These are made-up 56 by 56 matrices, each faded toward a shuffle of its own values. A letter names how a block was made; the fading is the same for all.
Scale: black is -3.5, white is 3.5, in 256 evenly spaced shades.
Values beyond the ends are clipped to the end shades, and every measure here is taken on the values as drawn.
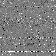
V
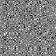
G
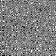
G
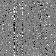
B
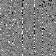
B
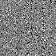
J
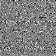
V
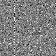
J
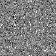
J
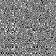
G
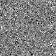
J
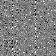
B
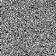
J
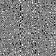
B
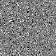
J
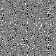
B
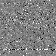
V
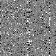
B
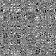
G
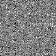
J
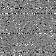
V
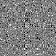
G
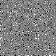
G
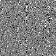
J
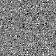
J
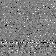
V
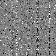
B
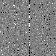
B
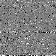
V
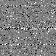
V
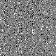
J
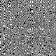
B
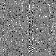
B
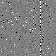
B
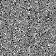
J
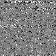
V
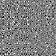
G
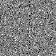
J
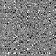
G
